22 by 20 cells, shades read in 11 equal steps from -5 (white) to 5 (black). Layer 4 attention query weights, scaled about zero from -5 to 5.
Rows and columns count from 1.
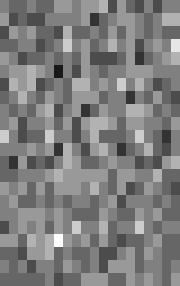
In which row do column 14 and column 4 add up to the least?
7
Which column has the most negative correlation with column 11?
19
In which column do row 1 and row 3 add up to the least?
8
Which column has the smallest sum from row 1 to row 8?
10
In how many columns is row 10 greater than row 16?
4
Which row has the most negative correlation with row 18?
5
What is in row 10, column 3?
2
